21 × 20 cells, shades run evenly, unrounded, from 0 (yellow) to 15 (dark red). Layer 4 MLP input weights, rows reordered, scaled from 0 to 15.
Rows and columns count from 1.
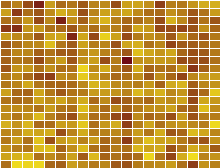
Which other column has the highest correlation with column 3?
2
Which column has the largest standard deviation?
4
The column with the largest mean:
12
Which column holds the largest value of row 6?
16
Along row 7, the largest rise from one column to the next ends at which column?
17
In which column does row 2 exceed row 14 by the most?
8
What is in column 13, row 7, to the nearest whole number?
2
